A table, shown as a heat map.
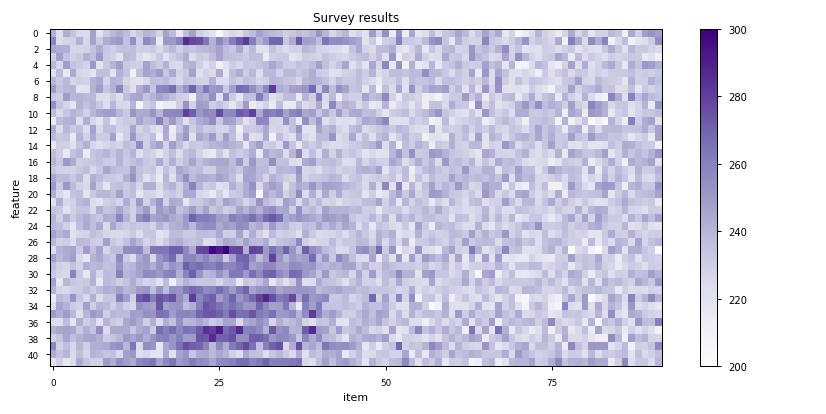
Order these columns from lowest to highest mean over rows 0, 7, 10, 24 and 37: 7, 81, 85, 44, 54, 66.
66, 85, 81, 54, 44, 7
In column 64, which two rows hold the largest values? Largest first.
9, 13
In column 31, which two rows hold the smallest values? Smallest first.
20, 15
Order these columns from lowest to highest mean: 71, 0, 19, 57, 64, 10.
71, 64, 57, 0, 10, 19
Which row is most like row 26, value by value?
17
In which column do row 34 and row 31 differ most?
16
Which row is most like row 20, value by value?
15
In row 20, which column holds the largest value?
37
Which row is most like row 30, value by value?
23
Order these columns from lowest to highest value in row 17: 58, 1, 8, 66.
1, 58, 66, 8
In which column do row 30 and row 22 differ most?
36
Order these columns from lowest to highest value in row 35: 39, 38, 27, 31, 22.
38, 31, 22, 27, 39
